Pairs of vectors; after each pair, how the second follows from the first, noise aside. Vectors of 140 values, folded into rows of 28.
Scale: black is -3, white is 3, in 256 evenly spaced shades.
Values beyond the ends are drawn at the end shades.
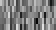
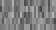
wrapped around, shrunk.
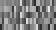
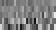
negated, partly zeroed.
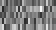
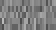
negated, shrunk.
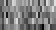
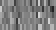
negated, partly zeroed.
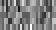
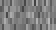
reversed, negated, shrunk.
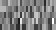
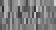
reversed, negated, shrunk.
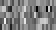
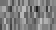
shrunk.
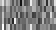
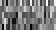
sign-scrambled.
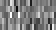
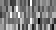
sign-scrambled.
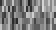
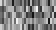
sign-scrambled.
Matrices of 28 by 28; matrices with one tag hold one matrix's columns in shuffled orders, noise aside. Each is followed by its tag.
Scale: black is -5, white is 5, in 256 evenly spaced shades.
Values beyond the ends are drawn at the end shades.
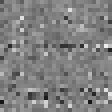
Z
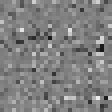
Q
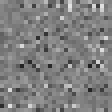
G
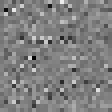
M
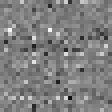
Q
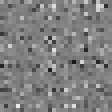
G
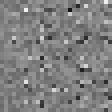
M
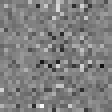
G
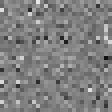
M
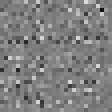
M
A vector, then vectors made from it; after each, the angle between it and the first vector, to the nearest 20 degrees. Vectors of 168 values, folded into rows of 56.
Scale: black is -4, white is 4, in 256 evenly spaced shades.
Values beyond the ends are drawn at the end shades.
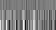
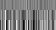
140 degrees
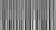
60 degrees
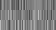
60 degrees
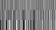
160 degrees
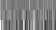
40 degrees
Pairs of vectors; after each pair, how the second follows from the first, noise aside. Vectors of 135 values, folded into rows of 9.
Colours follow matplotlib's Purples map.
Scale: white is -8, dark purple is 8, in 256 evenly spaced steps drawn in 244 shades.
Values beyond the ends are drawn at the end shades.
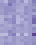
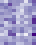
scaled up.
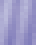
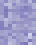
sign-scrambled.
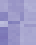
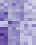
scaled up.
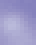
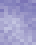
copied.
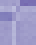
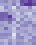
scaled up.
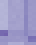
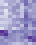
scaled up.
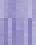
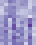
scaled up.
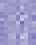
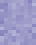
wrapped around, negated, shrunk.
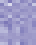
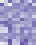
scaled up.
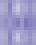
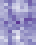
scaled up.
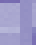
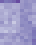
copied.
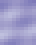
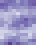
scaled up.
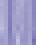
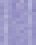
wrapped around, negated, shrunk.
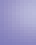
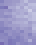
copied.
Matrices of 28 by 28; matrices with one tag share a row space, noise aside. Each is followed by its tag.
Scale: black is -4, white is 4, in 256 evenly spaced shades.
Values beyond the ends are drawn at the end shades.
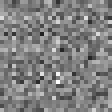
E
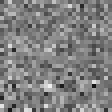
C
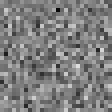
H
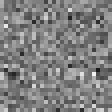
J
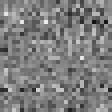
J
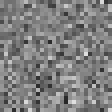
H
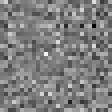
J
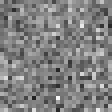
J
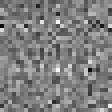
E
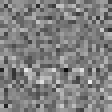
H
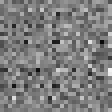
E
